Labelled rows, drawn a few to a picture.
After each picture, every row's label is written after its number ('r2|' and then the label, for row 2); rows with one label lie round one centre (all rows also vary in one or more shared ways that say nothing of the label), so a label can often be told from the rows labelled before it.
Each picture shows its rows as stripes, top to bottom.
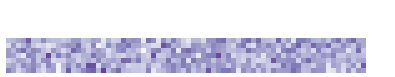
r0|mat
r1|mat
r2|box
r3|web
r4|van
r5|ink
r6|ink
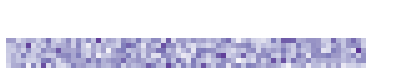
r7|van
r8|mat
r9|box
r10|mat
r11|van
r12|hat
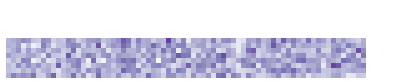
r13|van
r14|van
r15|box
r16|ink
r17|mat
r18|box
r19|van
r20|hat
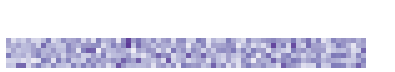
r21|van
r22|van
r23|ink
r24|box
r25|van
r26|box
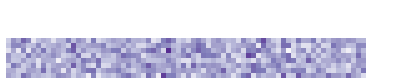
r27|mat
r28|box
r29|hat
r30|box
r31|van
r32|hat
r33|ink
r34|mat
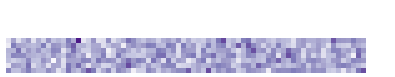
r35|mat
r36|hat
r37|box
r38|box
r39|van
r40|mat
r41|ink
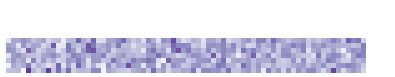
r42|mat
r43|ink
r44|ink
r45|box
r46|hat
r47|mat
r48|web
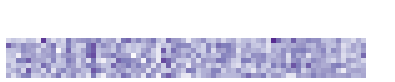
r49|van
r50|ink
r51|ink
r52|ink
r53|mat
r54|van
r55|web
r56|mat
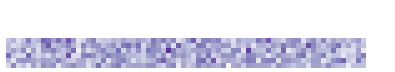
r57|web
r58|van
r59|hat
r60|ink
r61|box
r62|hat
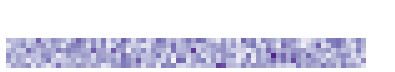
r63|box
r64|box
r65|web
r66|van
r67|van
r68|mat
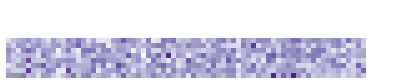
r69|mat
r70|box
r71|ink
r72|van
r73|web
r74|box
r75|ink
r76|van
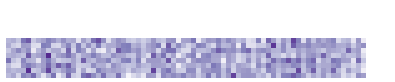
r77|web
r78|van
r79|mat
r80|web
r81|van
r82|web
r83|web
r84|ink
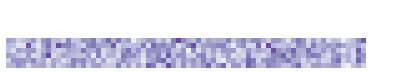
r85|ink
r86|web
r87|van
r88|van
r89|box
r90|hat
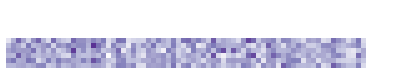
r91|box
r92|web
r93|hat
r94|box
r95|web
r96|box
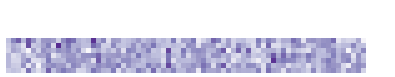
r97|web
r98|web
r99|hat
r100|van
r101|van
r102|hat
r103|web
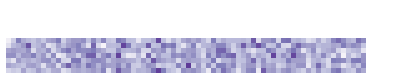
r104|box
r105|mat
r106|web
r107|ink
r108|box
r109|ink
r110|box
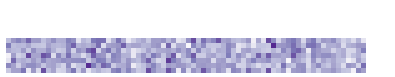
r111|web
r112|van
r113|ink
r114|web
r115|hat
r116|ink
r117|hat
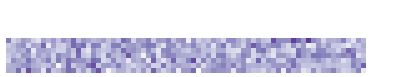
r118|van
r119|hat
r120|mat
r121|mat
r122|web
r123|ink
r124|web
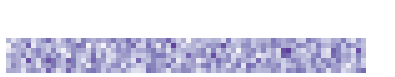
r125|van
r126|mat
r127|box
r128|box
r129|web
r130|hat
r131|ink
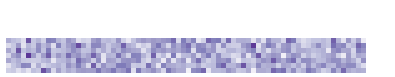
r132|web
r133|box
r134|box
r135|web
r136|van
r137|mat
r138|van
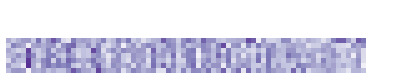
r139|box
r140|hat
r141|web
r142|web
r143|web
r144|web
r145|hat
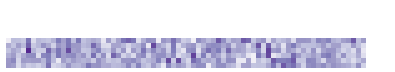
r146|mat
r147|web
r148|web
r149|web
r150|van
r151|van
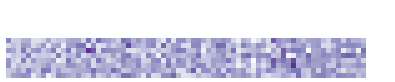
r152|van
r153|mat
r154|ink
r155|mat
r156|van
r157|van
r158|web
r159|mat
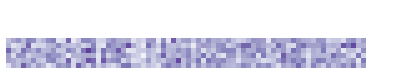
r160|ink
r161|mat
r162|ink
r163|box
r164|ink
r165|mat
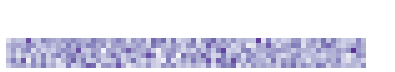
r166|web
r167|web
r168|mat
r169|hat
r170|hat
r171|ink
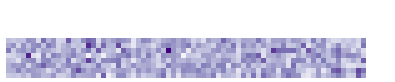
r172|ink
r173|ink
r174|van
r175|mat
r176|ink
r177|hat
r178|box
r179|box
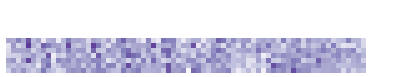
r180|mat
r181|web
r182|mat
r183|van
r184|web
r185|van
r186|van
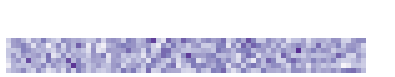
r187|hat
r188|mat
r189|mat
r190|box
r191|web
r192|hat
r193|mat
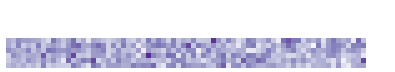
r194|box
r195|box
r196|web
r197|hat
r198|ink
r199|hat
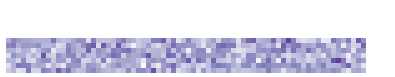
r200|box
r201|ink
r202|van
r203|hat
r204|box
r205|mat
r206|web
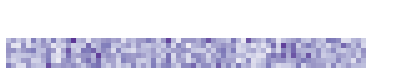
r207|hat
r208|van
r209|ink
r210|van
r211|van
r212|web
